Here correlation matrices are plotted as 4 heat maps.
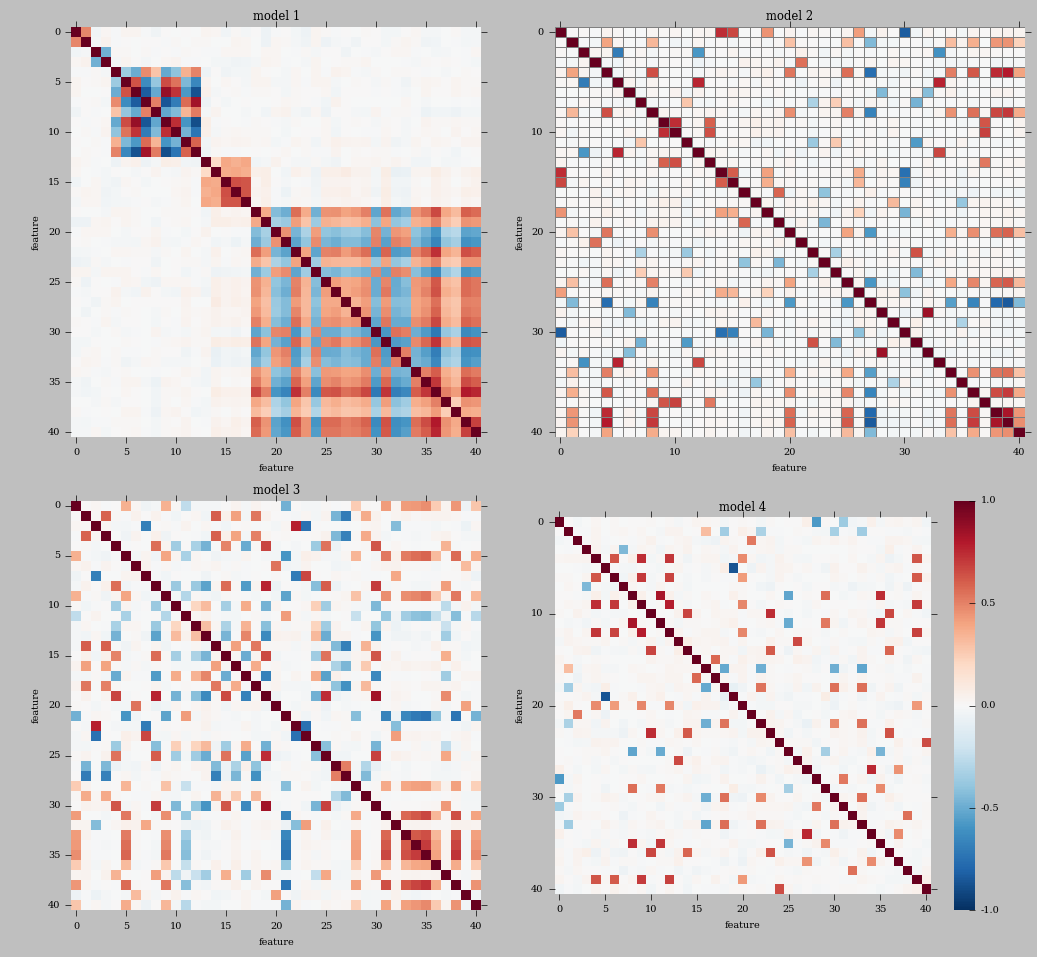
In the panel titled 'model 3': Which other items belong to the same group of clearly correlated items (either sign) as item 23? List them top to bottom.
2, 7, 22, 32
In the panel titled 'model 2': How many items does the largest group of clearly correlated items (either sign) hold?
11
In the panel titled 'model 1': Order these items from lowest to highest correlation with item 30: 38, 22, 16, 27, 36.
36, 22, 27, 38, 16
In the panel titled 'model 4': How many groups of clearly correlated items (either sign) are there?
13
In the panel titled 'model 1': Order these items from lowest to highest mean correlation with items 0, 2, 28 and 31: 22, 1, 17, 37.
17, 1, 37, 22
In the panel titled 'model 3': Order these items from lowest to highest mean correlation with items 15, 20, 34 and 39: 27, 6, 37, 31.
27, 37, 31, 6
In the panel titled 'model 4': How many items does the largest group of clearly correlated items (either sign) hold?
6
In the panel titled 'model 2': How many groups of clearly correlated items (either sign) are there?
9
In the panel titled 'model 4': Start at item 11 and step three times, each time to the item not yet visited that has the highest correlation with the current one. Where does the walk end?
29
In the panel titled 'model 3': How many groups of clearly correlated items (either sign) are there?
5
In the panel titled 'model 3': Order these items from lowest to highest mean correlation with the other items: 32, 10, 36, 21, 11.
21, 11, 10, 32, 36
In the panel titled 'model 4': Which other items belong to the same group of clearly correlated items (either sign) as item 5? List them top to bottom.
19
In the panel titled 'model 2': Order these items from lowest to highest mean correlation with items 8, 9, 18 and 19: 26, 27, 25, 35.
27, 35, 26, 25
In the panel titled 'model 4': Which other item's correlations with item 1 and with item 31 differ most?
28
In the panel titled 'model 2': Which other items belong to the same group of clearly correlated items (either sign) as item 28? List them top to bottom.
6, 32
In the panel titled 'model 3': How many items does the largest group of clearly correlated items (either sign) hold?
13
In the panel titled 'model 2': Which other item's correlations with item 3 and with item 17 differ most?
21
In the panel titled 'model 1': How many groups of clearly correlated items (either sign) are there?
5
